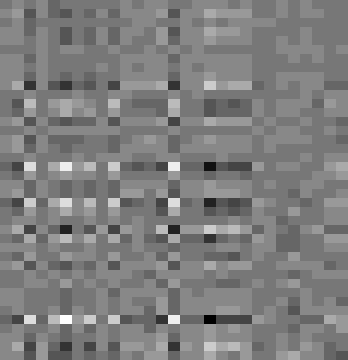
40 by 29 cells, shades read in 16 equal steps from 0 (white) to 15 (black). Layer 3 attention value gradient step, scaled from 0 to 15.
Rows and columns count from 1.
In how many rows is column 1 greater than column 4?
6
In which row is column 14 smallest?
26
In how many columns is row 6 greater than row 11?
3
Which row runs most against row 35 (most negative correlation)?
32
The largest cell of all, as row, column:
36, 18
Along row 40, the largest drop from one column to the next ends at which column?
4
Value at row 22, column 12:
6
